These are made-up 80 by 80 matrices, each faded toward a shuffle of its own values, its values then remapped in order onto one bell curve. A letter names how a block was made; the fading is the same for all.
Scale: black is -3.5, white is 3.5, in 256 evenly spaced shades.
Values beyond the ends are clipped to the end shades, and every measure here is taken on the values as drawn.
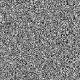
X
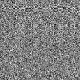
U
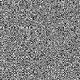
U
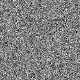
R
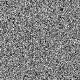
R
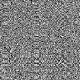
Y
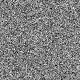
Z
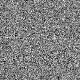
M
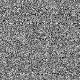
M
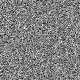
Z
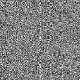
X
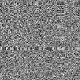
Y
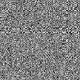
U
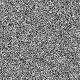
Z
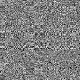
Y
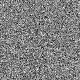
Z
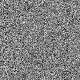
R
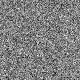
Z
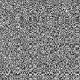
Y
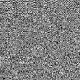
U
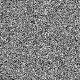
R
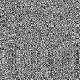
X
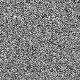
M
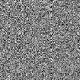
X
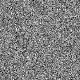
R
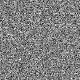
M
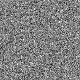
R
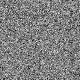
M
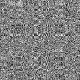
Y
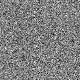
R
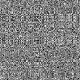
Y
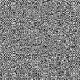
Y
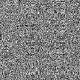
X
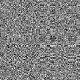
Y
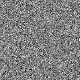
R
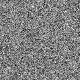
Z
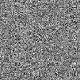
X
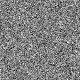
R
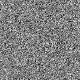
M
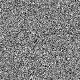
R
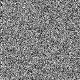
R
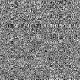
Y
